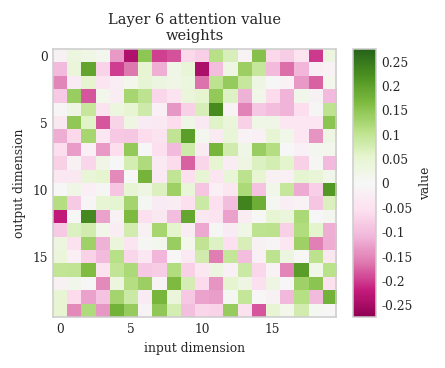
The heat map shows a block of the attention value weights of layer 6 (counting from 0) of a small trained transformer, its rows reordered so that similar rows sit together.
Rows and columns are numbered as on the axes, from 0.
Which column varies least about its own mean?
15
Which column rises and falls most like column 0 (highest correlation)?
4
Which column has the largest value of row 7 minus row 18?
11
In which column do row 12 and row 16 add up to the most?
2
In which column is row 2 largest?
12
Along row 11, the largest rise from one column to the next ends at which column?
13
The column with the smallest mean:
3
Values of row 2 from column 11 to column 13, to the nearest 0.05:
0.1 0.15 0.1
